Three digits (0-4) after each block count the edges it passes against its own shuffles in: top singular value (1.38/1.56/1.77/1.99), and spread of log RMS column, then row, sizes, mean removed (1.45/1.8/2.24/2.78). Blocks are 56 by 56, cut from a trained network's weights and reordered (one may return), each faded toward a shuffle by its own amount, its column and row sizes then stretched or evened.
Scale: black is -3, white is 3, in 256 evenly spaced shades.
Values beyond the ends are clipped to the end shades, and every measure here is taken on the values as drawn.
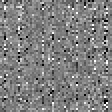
0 4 0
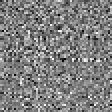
4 0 3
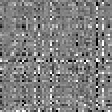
4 4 4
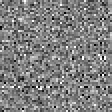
2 0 1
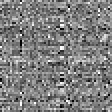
3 2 0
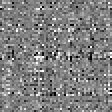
1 2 4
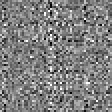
3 3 1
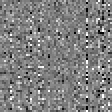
2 4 0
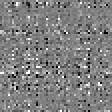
2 3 4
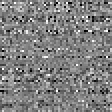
1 0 4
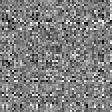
4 3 3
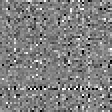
1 3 3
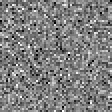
1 1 0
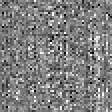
1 3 1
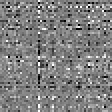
3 3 4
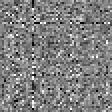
2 2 1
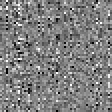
1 4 0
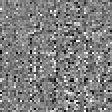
2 3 2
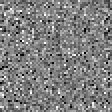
0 2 0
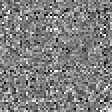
2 2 2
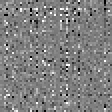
1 4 2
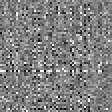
3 3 2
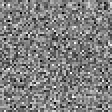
3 0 1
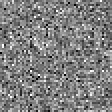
2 1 0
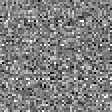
3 0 2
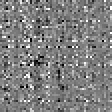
1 3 4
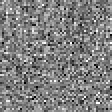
1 0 2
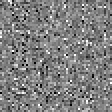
0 3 0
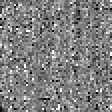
0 2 2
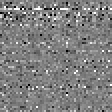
1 0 4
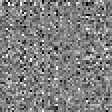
3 4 1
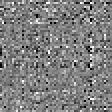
2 3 3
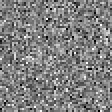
2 0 0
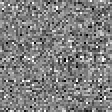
1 0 2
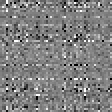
2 4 4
